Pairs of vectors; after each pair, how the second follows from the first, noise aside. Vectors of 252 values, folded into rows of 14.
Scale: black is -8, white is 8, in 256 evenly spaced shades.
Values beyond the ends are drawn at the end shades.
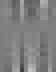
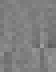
wrapped around, negated, shrunk.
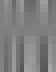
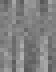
negated.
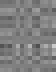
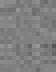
negated, shrunk.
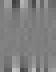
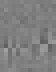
wrapped around, negated, shrunk.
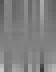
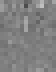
wrapped around, partly zeroed.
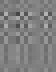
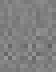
reversed, negated, shrunk.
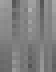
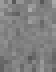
partly zeroed.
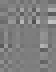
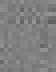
negated, shrunk.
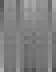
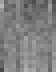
negated.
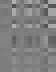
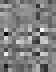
wrapped around, scaled up.
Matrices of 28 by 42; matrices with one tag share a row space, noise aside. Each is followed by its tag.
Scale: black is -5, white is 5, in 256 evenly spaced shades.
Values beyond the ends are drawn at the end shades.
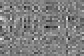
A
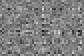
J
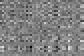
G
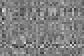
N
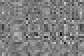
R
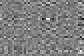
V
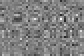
R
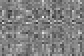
J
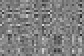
J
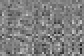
J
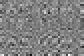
G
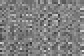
G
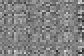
V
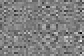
V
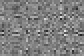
R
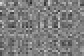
G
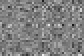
J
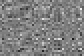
J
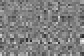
G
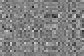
A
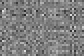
N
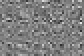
J
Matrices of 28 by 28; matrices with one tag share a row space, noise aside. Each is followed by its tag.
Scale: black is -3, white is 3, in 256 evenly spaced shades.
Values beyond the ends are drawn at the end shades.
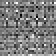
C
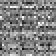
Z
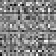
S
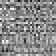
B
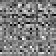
S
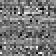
S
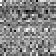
S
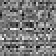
Z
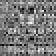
C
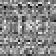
S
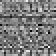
S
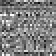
B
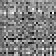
C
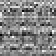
Z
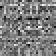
S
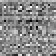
S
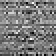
C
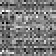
B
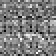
S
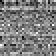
Z
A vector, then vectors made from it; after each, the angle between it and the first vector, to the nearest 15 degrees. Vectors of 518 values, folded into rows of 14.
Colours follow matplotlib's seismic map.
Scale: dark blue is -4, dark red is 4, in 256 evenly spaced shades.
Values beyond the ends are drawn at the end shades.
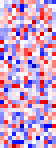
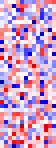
165 degrees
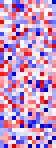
45 degrees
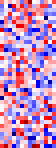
90 degrees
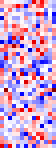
90 degrees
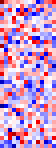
105 degrees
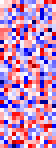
165 degrees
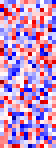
45 degrees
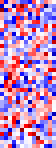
105 degrees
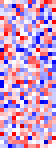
135 degrees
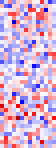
75 degrees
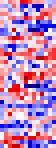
60 degrees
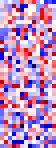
15 degrees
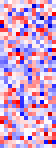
105 degrees
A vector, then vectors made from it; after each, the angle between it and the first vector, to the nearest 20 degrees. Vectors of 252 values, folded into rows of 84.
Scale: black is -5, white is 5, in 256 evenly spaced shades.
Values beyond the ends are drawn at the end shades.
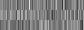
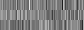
20 degrees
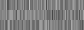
40 degrees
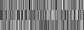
160 degrees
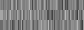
40 degrees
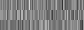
20 degrees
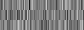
140 degrees
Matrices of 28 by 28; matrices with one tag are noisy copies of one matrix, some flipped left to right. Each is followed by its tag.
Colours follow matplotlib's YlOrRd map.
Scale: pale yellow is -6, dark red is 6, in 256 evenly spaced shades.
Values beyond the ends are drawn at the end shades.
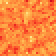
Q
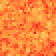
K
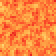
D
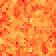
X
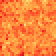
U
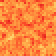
D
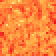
X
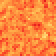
K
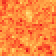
Q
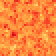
D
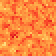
D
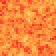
Q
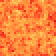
X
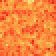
U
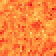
K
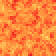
D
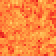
X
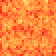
U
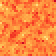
D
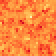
Q
